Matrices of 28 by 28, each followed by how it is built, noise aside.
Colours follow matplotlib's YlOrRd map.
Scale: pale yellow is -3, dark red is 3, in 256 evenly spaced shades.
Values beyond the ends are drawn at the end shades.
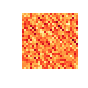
Toeplitz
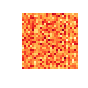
repeating rows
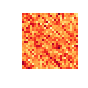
Toeplitz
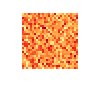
Toeplitz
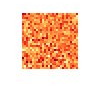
lower triangular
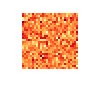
low rank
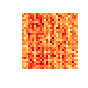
blocks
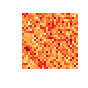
Toeplitz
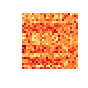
blocks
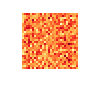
repeating rows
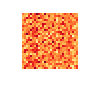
repeating rows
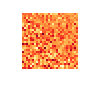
lower triangular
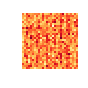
blocks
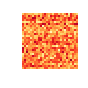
blocks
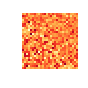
lower triangular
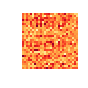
blocks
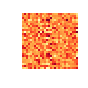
low rank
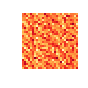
repeating rows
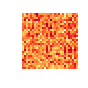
blocks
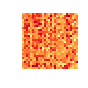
blocks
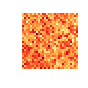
Toeplitz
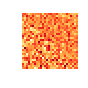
lower triangular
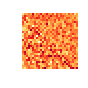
lower triangular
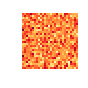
repeating rows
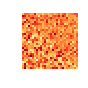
lower triangular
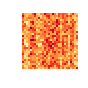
blocks
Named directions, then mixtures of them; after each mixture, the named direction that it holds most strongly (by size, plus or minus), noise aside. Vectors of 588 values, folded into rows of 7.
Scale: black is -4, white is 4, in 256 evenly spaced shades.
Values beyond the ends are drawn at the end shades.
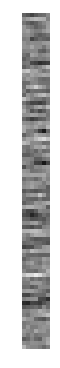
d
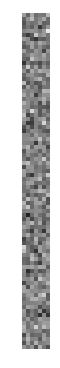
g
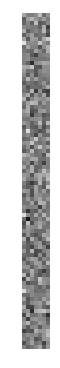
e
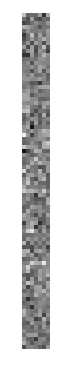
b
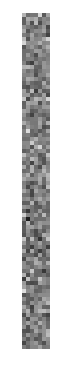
e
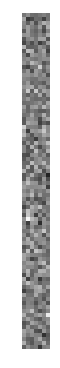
e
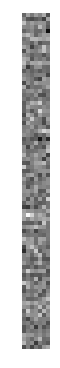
g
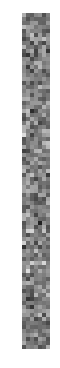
b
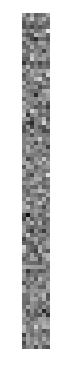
g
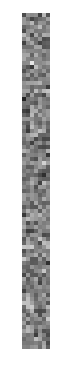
e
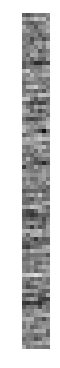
d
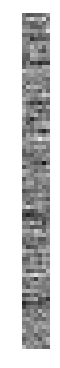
d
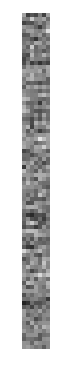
d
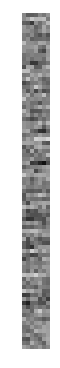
d
